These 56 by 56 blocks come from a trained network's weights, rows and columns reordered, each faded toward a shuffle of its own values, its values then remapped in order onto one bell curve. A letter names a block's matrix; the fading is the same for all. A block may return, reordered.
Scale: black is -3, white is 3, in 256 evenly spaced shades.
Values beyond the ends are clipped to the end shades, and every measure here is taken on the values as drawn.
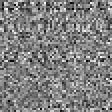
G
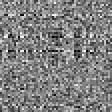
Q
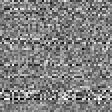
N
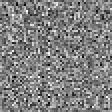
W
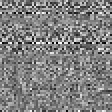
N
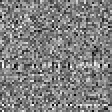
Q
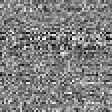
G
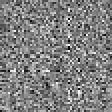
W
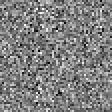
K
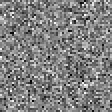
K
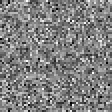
K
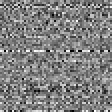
N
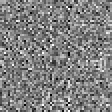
W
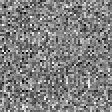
K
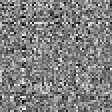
Q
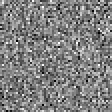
K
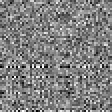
Q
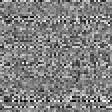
N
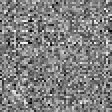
Q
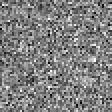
K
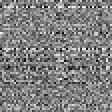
N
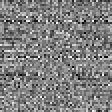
G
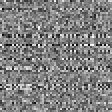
N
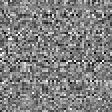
G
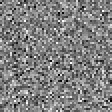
K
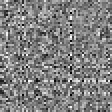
Q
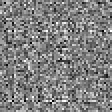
Q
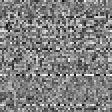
N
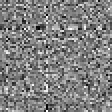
W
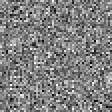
K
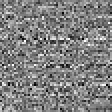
G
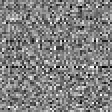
W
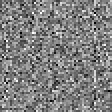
W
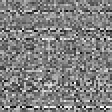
N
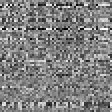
N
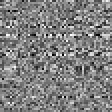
G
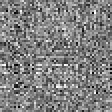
Q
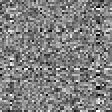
Q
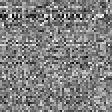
G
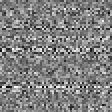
N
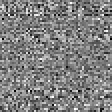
G
